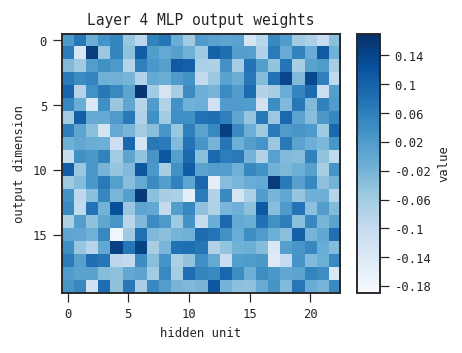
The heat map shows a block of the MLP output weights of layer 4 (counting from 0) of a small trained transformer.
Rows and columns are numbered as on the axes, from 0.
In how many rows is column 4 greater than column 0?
8
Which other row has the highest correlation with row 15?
17
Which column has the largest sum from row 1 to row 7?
13
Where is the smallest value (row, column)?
15, 4
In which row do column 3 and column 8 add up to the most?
9
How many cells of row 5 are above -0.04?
17
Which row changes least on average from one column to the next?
18
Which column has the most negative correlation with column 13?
3
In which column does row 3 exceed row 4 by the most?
21
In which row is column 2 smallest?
5
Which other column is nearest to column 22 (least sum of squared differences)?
19
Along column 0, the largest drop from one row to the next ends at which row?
11
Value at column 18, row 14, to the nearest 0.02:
0.06
